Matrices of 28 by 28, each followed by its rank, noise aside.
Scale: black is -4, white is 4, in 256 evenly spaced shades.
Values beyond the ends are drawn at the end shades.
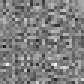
seven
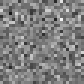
eight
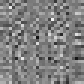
four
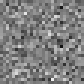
eight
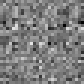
five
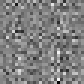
four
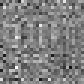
five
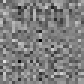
four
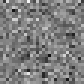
six
